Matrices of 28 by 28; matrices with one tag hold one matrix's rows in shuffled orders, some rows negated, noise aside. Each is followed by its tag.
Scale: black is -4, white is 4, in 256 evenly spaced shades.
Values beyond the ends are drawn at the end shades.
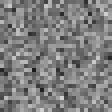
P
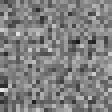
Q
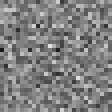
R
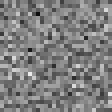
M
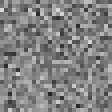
R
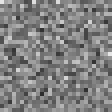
P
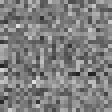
Q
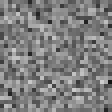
M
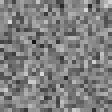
P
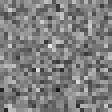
R
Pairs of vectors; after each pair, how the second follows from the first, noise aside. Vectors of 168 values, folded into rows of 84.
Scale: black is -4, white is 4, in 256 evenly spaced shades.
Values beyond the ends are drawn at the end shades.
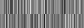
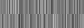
reversed, shrunk.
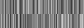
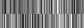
shuffled.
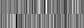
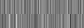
wrapped around, shrunk.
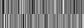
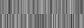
wrapped around, shrunk.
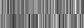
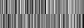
reversed, negated.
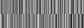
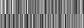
reversed, negated.
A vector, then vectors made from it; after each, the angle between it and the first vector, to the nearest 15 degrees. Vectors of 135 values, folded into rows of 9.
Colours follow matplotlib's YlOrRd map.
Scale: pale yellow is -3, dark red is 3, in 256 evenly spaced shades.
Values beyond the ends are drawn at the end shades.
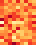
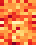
15 degrees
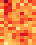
120 degrees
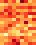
90 degrees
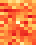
75 degrees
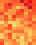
75 degrees
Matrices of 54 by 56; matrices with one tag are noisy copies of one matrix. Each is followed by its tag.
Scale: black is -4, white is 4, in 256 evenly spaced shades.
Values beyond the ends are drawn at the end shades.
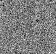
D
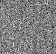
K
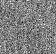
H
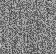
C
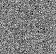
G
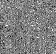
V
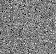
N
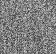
H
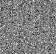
N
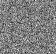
D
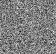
N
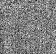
V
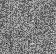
N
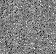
N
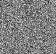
G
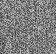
V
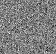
K
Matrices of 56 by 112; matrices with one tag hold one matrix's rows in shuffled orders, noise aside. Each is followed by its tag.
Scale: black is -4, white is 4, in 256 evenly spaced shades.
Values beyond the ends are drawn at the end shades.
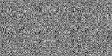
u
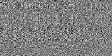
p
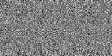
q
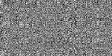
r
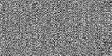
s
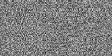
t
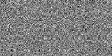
u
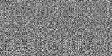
q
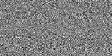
q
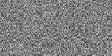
u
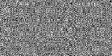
r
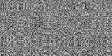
u
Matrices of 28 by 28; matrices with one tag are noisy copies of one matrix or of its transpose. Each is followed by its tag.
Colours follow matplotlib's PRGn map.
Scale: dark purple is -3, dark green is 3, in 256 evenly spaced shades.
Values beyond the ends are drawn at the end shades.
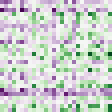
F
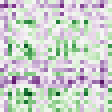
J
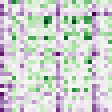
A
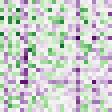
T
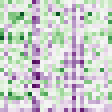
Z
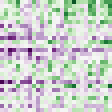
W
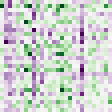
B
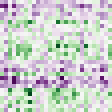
J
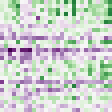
W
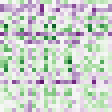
B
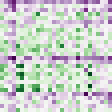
A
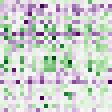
B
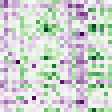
J
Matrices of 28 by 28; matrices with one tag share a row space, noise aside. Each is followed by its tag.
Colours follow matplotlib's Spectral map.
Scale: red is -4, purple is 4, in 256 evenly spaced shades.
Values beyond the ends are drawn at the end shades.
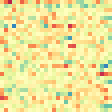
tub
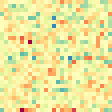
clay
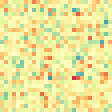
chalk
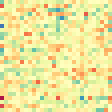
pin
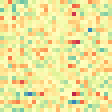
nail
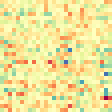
tub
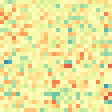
tub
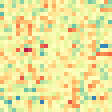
nail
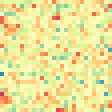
pin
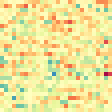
tub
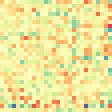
clay
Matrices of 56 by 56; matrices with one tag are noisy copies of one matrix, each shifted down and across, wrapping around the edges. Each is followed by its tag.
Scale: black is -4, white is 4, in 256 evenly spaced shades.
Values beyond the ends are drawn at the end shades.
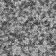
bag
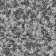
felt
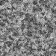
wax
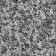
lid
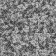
bag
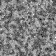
lid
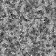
lid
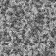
lid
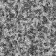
lid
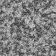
wax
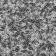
bag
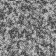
felt
